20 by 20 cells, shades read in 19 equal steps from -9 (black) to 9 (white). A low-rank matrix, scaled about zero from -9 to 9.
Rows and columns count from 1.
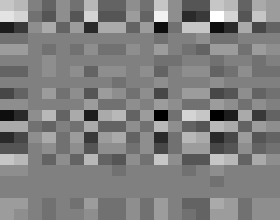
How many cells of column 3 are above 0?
3
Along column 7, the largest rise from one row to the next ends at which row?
12
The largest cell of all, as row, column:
2, 16
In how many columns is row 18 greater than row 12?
9
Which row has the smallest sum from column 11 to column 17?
11
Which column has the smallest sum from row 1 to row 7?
14
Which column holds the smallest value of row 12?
15
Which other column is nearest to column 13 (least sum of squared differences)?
5
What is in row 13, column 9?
3
